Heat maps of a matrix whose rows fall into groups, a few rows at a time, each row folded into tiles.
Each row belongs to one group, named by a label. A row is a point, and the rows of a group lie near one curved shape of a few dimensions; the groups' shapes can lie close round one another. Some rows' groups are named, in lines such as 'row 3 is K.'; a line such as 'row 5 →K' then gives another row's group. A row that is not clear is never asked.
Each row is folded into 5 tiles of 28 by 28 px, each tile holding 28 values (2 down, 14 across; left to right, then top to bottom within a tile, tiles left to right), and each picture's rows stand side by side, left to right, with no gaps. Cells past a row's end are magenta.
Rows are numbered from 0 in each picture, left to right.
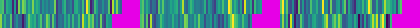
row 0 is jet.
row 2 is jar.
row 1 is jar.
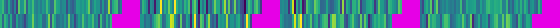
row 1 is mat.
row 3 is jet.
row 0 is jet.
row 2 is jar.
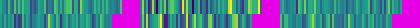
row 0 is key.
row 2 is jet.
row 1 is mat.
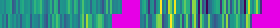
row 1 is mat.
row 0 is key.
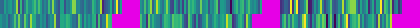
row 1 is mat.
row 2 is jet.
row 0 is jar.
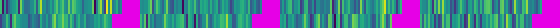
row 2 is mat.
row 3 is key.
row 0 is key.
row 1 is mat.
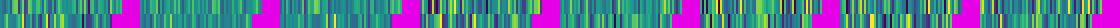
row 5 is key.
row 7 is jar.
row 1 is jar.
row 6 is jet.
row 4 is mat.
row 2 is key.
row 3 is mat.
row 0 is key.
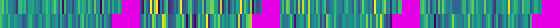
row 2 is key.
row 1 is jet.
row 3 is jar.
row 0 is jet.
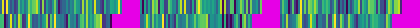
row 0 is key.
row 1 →key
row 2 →mat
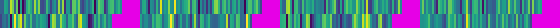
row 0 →jar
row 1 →mat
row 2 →jet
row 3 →jet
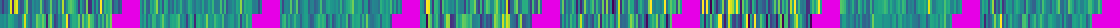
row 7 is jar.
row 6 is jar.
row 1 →jet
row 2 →jet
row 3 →jet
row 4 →mat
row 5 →key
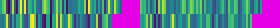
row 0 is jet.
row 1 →jar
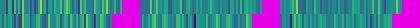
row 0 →key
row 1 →jet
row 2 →jar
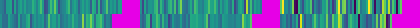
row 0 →key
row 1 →key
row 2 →jar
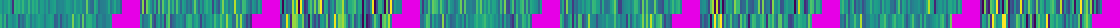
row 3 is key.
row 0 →jet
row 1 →key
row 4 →key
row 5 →jar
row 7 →jet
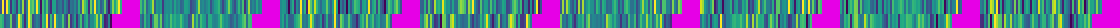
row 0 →key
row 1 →jar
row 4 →key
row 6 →jar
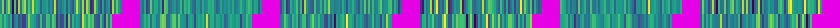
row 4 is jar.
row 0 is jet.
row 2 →jet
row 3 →jet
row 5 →mat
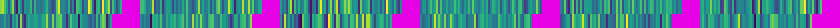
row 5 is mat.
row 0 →jar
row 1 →jar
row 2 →key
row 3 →jar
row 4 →jet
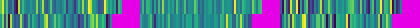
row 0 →jar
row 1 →key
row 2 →jet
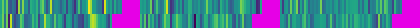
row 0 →jar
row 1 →mat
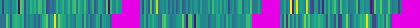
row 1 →jet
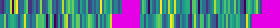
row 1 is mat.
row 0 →jet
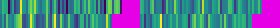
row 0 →mat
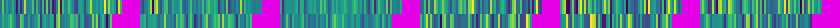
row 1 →jet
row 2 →key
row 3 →jar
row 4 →jet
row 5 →jet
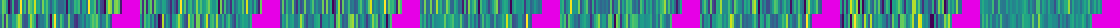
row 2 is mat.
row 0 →mat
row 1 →key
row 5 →mat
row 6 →jar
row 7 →jar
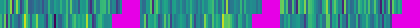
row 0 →mat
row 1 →jet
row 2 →jet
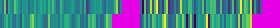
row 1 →jet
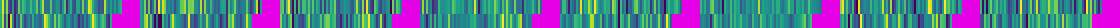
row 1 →jar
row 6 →jar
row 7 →key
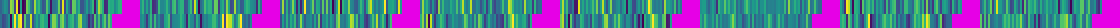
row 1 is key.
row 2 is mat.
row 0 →jar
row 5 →jet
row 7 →mat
